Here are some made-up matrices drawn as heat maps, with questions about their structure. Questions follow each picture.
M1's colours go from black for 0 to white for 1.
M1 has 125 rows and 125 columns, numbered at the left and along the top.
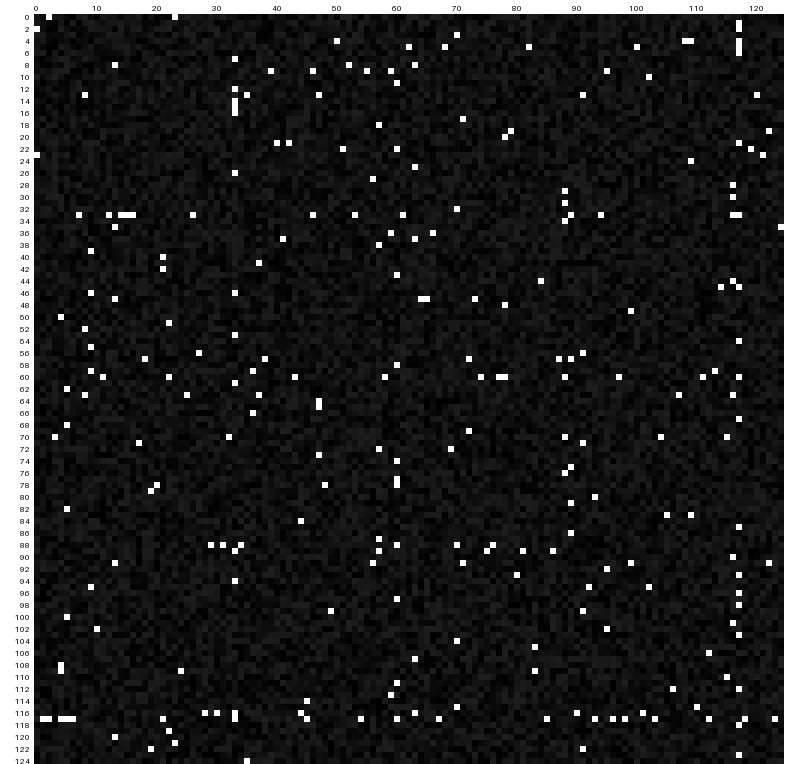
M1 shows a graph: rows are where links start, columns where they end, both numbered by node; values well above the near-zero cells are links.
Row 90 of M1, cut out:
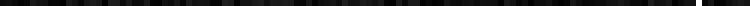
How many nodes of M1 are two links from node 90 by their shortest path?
6
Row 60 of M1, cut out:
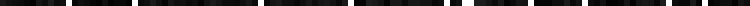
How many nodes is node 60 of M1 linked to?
11
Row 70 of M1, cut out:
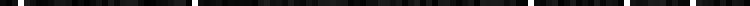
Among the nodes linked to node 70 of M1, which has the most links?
node 88
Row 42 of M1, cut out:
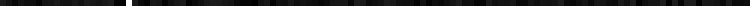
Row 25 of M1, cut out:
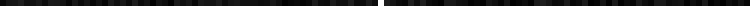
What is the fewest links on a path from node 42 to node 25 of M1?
6
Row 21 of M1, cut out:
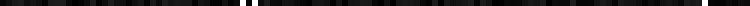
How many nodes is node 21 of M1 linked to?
3
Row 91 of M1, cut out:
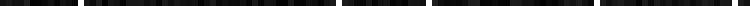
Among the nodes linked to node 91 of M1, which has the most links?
node 13
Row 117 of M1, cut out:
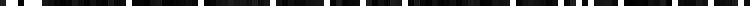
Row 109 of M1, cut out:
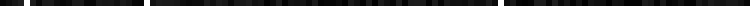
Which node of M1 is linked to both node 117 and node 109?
node 4
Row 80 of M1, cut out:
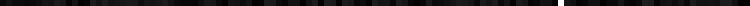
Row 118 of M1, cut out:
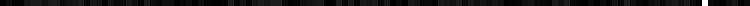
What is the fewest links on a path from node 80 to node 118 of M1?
3
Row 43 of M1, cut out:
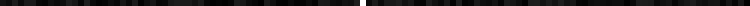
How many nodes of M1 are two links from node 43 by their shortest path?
10
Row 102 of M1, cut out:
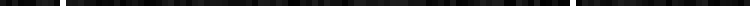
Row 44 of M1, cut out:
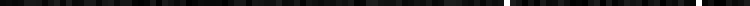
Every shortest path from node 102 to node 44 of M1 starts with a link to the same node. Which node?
node 95
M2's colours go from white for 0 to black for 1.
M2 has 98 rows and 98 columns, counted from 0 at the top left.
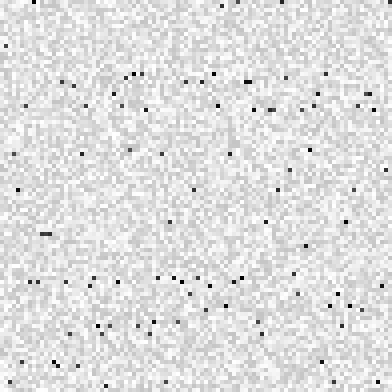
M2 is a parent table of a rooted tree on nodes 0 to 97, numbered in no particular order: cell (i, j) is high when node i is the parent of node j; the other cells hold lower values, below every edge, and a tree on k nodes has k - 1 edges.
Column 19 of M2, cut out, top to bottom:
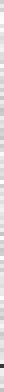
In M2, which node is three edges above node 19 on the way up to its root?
69
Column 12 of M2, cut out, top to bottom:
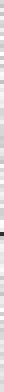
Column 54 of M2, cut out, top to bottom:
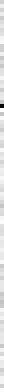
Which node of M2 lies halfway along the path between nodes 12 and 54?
55
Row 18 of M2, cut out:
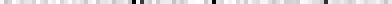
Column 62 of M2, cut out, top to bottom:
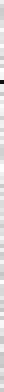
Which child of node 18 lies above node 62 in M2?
81
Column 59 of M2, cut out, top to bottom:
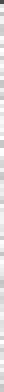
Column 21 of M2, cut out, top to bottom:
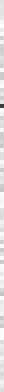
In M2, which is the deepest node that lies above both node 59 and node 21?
0
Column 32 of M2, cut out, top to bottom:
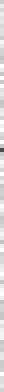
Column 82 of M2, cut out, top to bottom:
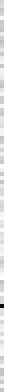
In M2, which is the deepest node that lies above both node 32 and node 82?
37
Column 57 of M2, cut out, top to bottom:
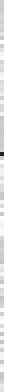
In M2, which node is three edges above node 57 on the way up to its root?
90
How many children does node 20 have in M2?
5
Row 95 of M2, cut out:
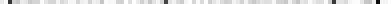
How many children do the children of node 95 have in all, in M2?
4
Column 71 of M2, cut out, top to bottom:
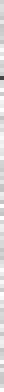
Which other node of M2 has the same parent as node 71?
31
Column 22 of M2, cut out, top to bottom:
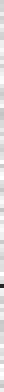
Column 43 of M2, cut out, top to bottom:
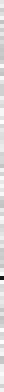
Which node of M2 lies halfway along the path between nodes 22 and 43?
91
